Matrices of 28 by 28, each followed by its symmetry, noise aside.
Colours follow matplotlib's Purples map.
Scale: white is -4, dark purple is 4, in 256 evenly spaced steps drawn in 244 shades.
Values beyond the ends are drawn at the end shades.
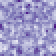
mirrored left to right.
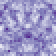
mirrored left to right.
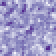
symmetric.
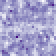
same after a half turn.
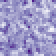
antisymmetric.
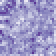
symmetric.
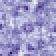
same after a half turn.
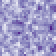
mirrored top to bottom.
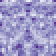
mirrored left to right.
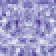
mirrored left to right.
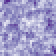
no symmetry.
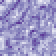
symmetric.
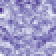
mirrored left to right.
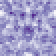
mirrored left to right.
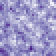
symmetric across the other diagonal.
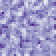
antisymmetric.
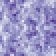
mirrored top to bottom.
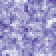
no symmetry.
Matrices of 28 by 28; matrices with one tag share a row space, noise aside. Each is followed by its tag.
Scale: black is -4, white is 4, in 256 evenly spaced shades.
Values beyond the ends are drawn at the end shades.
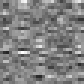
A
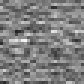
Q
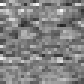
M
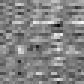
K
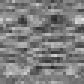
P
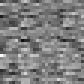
M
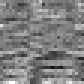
P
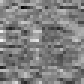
M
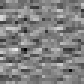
M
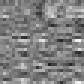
A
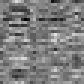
Q
